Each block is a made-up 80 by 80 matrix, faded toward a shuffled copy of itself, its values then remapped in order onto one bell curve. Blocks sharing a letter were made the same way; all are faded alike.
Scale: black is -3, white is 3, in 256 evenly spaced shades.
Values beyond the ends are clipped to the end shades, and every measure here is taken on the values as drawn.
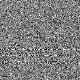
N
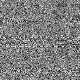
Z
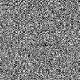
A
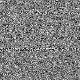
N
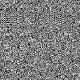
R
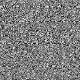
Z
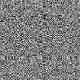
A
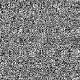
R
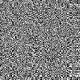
A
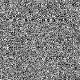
Z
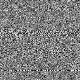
Z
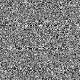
Z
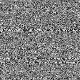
N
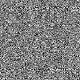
Z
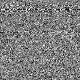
N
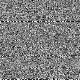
N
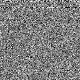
N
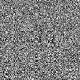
R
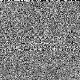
Z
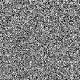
R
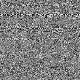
Z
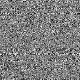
Z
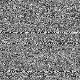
N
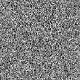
R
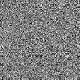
R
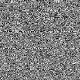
Z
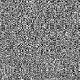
A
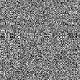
A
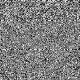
N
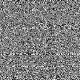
Z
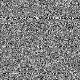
N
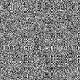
A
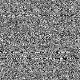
Z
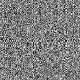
A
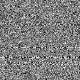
Z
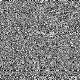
Z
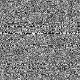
N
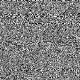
N
